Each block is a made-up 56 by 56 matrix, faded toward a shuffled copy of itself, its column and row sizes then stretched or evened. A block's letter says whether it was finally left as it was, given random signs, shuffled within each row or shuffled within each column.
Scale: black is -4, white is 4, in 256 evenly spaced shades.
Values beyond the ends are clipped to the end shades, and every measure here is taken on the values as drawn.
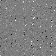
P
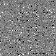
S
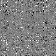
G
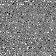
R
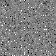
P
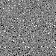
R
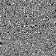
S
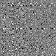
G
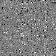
S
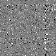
S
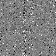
P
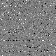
R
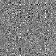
G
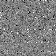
R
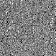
P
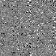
S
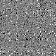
G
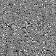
R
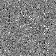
P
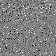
R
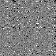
G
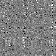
G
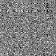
G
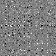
S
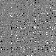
G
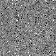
P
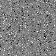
P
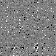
S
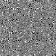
G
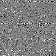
R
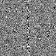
S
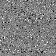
R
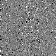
P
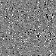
S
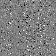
P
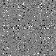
G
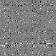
G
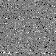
R
